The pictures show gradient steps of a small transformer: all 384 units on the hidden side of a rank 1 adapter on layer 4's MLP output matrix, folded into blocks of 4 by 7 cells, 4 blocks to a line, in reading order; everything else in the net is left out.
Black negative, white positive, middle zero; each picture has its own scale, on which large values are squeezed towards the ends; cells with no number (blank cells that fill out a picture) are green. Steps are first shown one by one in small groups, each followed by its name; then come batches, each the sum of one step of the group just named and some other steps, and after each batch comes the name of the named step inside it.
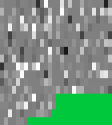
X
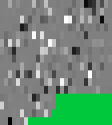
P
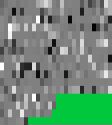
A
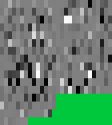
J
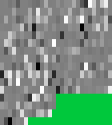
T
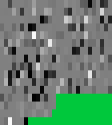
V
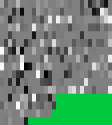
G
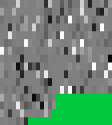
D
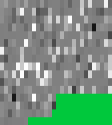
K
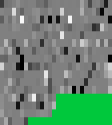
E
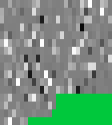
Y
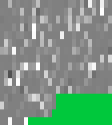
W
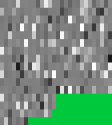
D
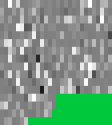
Y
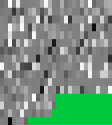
A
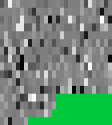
E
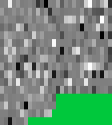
T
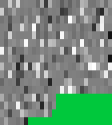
D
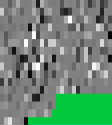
V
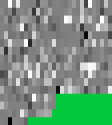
T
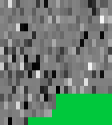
G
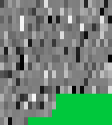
E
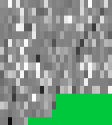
K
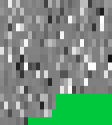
D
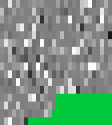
Y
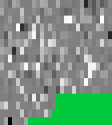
P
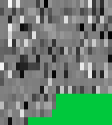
A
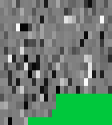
J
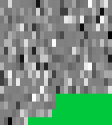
T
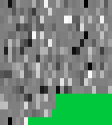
P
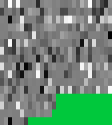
G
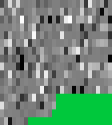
E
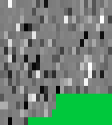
V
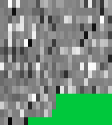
A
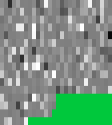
W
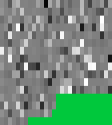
D
